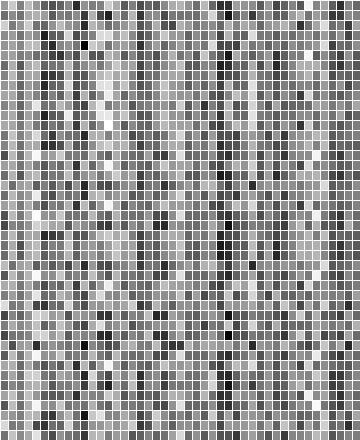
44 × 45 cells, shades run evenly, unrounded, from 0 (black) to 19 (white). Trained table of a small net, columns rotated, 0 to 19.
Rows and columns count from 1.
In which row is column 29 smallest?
34
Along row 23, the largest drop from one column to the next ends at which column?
20
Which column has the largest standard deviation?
14
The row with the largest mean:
3
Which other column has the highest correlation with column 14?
21
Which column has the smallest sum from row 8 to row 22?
28
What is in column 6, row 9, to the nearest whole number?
3
